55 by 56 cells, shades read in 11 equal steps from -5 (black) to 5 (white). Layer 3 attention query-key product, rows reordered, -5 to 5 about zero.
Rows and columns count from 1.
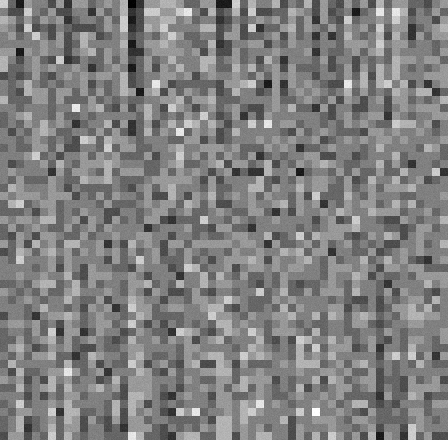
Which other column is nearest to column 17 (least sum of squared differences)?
28
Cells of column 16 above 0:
16
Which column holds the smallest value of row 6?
17
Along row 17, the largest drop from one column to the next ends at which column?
24
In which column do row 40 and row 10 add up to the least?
1
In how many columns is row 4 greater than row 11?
24
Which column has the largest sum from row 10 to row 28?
50
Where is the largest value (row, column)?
52, 40
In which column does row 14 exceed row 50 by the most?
22
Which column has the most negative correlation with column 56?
43
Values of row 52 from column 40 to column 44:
5 0 0 1 0
